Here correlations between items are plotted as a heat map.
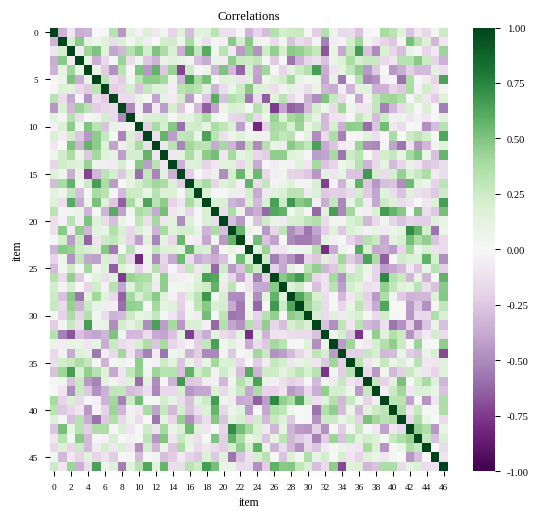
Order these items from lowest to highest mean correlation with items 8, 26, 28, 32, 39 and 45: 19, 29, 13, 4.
13, 4, 19, 29
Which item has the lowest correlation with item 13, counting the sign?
34
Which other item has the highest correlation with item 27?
19
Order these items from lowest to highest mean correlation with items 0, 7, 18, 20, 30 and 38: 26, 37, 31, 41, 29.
31, 37, 41, 29, 26
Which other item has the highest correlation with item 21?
42
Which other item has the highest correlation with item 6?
23
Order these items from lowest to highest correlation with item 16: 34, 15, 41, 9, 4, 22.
41, 34, 15, 22, 9, 4
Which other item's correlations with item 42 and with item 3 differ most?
5
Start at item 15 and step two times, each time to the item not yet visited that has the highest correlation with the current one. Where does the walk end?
24
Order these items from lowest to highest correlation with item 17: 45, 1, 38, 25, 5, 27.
38, 45, 25, 1, 27, 5
